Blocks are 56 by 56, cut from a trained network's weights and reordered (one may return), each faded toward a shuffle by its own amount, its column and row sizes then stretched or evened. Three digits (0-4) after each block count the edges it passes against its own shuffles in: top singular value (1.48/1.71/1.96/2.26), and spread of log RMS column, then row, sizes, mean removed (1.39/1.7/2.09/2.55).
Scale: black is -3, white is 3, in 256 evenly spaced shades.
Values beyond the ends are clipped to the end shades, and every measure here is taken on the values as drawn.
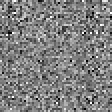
0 1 2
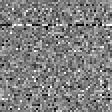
2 0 3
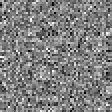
3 2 0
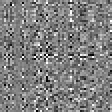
4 4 2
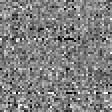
0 1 4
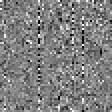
1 4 1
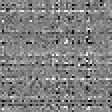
3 3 4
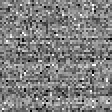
1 1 0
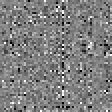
1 4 3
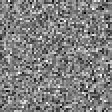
0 0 0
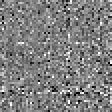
1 4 2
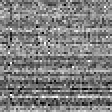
4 0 3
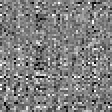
3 4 3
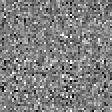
0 2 2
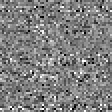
1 0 4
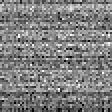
4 3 1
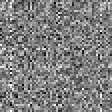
2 2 1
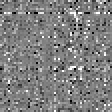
2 4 3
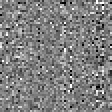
1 4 0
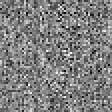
0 2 0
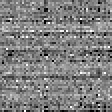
3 2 4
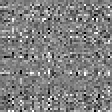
2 3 4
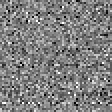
1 0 2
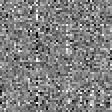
1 3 2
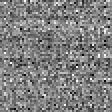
0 3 1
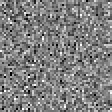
0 2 0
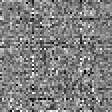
0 4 3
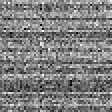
4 3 0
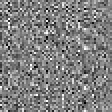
4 4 0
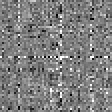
2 4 3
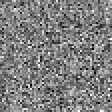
0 1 0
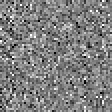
0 2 0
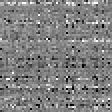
2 3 4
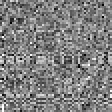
4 3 2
